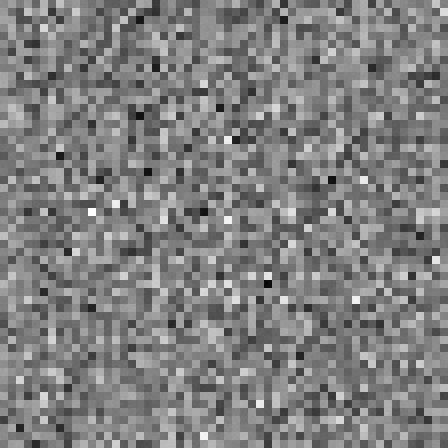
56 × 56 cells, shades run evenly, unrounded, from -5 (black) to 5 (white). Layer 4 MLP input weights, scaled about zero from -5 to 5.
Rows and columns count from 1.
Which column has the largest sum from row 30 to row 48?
20
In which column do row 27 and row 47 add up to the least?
26
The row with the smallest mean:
39
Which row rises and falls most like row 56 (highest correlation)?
15
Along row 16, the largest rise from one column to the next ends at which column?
13
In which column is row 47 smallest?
38
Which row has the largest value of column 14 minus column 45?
30
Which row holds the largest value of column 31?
47
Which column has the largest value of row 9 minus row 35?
52
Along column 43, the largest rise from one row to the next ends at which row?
3
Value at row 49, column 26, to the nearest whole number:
-2
